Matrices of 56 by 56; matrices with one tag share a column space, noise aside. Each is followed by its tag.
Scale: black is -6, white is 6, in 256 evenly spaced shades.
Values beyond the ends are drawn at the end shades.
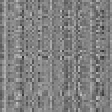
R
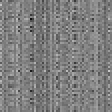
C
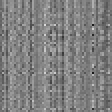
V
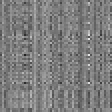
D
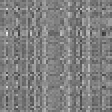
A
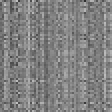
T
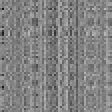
A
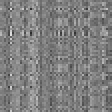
A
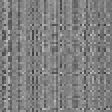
V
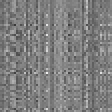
V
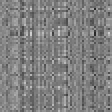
A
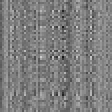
R
